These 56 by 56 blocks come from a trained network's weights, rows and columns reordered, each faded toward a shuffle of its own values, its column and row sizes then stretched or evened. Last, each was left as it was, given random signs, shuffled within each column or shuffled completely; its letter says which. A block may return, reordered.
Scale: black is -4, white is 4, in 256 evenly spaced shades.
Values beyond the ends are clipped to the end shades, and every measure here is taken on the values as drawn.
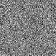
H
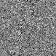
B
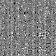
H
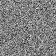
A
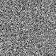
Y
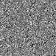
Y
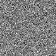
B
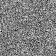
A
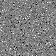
A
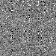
Y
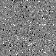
Y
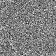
A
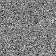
Y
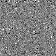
Y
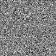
Y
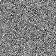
B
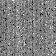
B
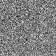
A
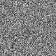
Y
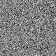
A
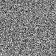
A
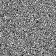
A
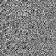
H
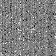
B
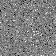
A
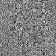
H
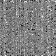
H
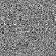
H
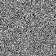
Y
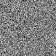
B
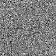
Y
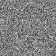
H
